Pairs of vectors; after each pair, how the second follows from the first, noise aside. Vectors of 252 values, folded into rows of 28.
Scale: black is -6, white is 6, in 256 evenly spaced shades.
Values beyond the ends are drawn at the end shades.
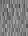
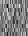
negated, scaled up.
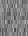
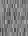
copied.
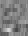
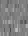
negated, partly zeroed.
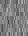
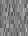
wrapped around, negated.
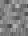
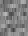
wrapped around, negated.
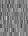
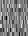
negated, scaled up.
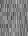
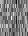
negated, scaled up.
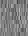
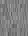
wrapped around, shrunk.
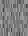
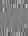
negated, partly zeroed.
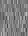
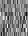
negated, scaled up.
